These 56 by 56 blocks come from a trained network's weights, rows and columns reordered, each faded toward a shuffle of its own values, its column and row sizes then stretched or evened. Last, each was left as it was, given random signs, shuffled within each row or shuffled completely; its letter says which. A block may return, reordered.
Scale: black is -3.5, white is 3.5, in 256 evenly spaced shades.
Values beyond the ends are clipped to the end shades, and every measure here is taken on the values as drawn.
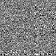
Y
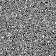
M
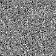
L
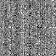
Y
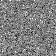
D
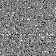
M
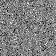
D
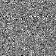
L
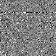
L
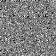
M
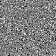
M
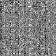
Y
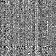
Y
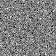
D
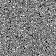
D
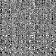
Y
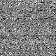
M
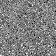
D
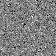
D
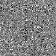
L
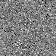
D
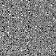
L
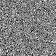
D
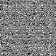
Y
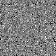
L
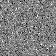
D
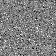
D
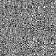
Y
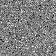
D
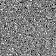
D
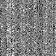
Y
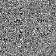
L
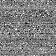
M
